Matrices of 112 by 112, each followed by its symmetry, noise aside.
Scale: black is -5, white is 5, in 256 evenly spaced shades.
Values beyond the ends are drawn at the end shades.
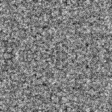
mirrored top to bottom.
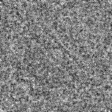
symmetric across the other diagonal.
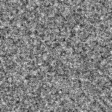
antisymmetric.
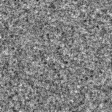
antisymmetric.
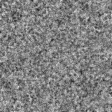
symmetric.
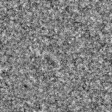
symmetric across the other diagonal.
